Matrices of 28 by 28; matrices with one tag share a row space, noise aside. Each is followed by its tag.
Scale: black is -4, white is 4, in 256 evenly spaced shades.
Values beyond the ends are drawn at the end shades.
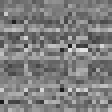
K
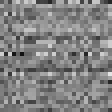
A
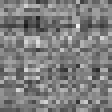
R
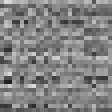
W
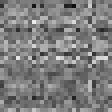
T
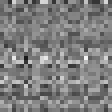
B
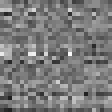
W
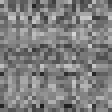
T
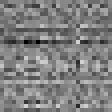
R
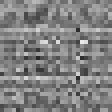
R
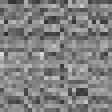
K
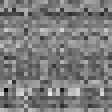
B
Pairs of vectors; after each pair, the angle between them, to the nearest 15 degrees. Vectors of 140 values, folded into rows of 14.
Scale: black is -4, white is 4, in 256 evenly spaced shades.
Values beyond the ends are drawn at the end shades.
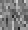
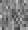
30 degrees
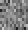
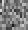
90 degrees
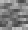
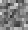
45 degrees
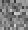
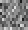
105 degrees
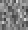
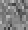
105 degrees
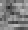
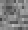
30 degrees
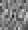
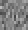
120 degrees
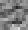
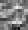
165 degrees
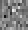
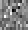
165 degrees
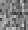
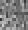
30 degrees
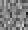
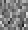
150 degrees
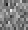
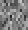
60 degrees
